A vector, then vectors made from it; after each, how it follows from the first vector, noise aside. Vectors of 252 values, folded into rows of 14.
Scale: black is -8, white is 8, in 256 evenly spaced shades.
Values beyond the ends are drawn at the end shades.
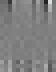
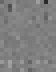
partly zeroed.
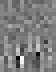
wrapped around, scaled up.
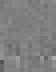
wrapped around, negated, shrunk.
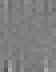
reversed, negated, shrunk.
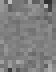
sign-scrambled.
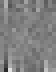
reversed, negated.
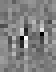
wrapped around, scaled up.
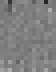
partly zeroed.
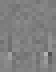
wrapped around, negated, shrunk.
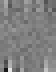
reversed, negated.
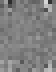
sign-scrambled.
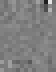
partly zeroed.
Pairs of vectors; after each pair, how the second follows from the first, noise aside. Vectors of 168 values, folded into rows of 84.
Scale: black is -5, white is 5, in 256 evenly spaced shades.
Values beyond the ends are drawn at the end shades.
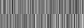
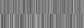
wrapped around, shrunk.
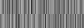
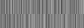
wrapped around, shrunk.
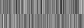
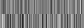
reversed.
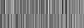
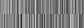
reversed.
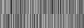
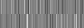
wrapped around, negated, partly zeroed.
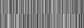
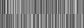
reversed.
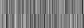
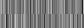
copied.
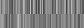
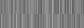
wrapped around, shrunk.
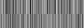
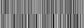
reversed.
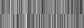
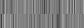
wrapped around, negated, partly zeroed.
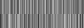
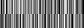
reversed, scaled up.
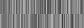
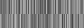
copied.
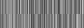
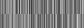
copied.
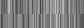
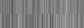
wrapped around, shrunk.
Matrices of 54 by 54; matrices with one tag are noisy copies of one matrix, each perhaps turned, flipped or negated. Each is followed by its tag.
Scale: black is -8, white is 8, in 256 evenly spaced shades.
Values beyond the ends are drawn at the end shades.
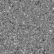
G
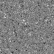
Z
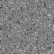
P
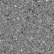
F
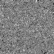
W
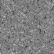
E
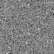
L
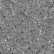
E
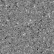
Z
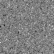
P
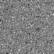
L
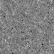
E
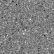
Z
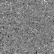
W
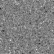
G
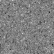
E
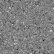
G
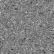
E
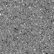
L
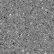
G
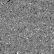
W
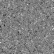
P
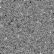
F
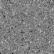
E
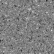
F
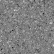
G
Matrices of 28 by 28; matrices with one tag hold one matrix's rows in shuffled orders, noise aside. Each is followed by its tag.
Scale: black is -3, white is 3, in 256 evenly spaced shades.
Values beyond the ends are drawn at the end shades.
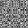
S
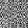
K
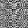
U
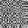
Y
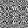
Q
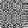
Y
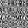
K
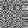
Y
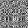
Q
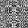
U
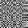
Y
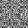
S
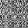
K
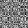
S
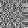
Y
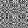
Q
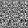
S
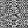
U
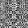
U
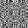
Q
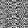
U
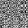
S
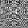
U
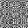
Q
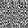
S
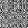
K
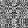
U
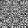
S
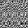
S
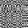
Y
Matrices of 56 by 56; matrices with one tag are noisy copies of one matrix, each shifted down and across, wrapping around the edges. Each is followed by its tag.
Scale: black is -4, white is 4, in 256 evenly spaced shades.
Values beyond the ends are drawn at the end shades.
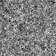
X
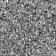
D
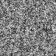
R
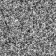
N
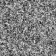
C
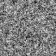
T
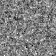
R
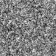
T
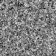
R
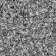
R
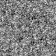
T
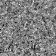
R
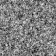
T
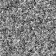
N
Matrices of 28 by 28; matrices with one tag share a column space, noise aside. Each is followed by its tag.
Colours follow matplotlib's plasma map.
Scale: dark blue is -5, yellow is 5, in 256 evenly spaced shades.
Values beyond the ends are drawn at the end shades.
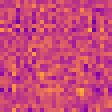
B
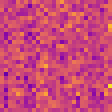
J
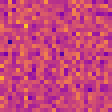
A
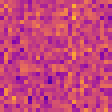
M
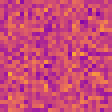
A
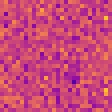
M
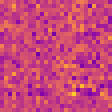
J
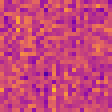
B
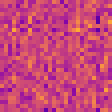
B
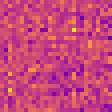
B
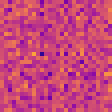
A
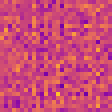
J
